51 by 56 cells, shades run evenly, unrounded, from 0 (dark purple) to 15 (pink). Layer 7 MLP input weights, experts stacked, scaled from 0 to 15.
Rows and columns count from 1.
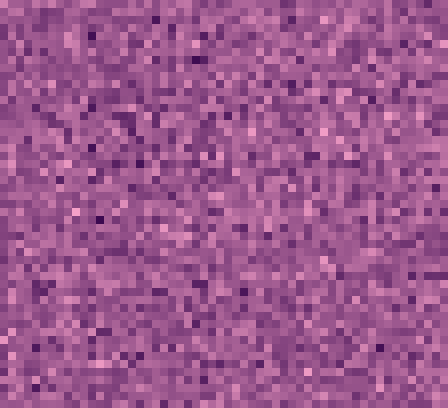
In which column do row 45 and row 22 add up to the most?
2
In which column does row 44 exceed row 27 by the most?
41
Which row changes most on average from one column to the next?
11
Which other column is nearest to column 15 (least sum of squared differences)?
29
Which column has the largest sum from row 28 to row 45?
9
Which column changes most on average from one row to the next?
12
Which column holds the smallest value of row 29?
31
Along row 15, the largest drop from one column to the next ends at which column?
20
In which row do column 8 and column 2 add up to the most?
21
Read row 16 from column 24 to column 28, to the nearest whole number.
9 9 4 5 11
